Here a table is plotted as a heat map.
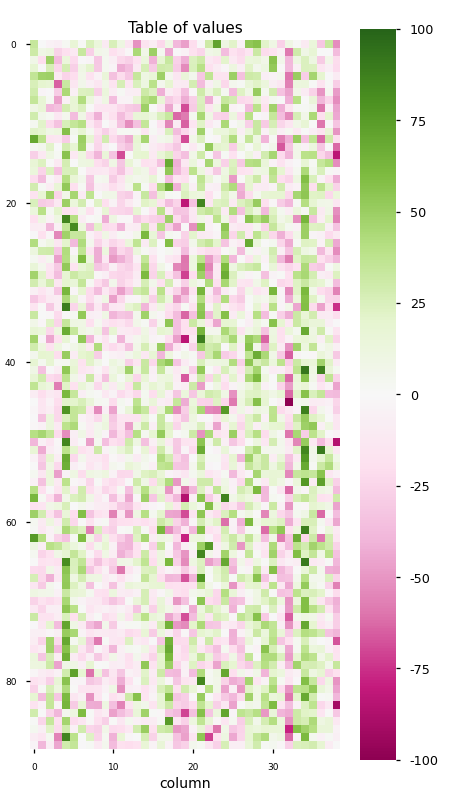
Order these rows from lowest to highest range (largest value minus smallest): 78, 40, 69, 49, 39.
69, 40, 78, 49, 39
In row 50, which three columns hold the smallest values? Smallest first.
38, 33, 7
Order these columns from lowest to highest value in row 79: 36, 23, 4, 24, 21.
23, 36, 4, 21, 24
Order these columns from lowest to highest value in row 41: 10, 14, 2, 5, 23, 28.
23, 2, 10, 5, 14, 28
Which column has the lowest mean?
32
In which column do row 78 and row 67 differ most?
21
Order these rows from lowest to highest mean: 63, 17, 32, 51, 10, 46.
10, 32, 17, 46, 63, 51
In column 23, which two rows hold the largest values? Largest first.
0, 39
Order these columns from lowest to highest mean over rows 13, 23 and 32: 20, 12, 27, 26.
20, 12, 26, 27
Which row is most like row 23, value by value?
79
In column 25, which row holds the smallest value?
45
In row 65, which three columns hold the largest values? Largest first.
34, 4, 24
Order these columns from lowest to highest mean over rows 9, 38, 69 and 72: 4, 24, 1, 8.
8, 1, 24, 4
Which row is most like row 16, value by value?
35
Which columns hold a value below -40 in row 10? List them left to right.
12, 17, 19, 36
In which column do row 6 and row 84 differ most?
24
